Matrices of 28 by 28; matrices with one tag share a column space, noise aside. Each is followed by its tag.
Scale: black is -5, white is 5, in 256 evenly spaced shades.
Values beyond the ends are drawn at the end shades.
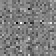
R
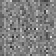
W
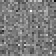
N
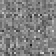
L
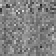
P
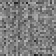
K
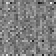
K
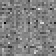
R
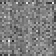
K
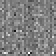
L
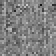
P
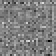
K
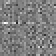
R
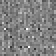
W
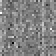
W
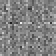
R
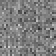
W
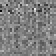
P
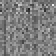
P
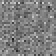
K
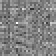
R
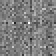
R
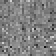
W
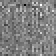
P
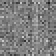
K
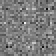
R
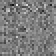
P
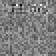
P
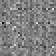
R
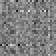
N
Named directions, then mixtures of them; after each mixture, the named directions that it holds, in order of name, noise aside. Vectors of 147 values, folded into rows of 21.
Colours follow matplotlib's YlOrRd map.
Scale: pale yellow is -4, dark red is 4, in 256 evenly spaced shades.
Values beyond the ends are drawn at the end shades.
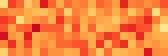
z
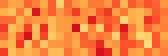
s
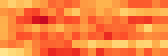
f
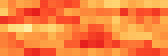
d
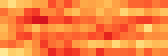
f.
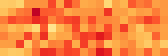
d, f, s.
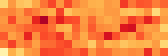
f, z.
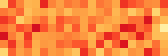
z.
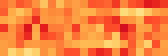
d, f, s.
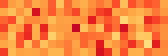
s.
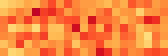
d, f, s.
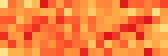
f, z.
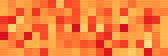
d, s, z.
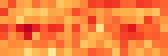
d, s, z.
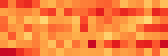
f, z.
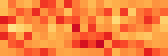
d, s, z.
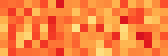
s.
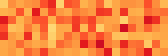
d, s, z.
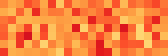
s.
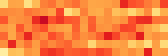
f, z.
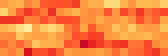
d.
